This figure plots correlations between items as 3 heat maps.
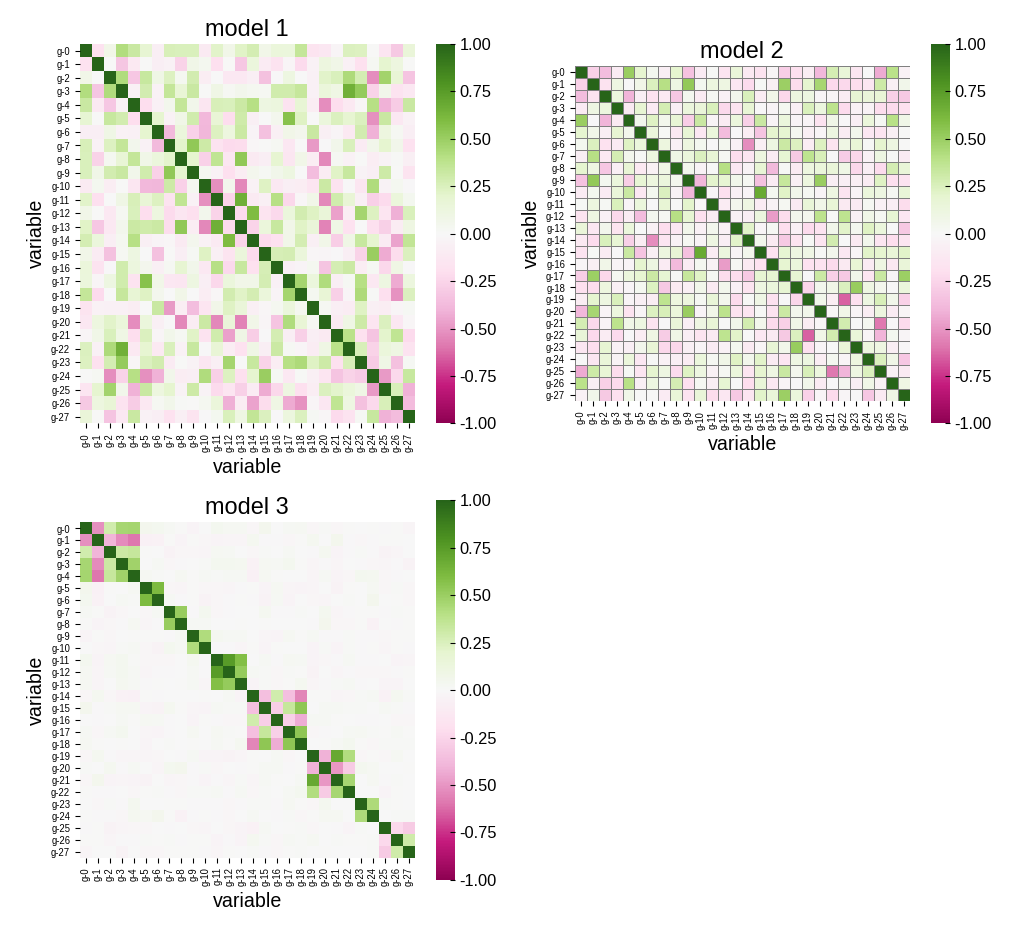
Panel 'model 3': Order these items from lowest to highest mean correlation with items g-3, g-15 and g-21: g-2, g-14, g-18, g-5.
g-14, g-5, g-2, g-18
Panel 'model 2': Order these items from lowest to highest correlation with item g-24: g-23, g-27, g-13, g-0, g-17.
g-27, g-17, g-0, g-23, g-13
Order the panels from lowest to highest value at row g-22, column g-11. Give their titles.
model 2, model 3, model 1
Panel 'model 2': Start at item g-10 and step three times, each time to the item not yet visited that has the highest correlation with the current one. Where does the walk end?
g-0
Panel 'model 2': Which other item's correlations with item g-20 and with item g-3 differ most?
g-12
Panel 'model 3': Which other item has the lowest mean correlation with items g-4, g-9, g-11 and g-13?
g-1
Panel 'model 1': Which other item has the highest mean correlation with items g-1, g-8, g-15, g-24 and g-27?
g-4
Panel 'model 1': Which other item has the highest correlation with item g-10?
g-24
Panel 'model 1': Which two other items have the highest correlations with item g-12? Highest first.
g-14, g-23
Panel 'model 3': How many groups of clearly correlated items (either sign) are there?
9
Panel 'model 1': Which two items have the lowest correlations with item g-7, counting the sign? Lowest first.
g-19, g-6
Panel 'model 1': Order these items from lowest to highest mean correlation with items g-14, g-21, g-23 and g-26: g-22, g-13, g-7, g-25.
g-13, g-7, g-25, g-22
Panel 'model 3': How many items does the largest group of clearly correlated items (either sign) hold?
5
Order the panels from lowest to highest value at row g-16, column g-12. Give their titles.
model 2, model 1, model 3
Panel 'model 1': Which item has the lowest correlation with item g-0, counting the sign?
g-26
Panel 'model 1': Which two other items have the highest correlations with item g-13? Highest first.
g-11, g-8
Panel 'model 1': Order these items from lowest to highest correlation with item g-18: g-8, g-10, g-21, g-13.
g-21, g-10, g-8, g-13
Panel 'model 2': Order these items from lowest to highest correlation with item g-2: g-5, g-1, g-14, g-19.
g-1, g-5, g-19, g-14
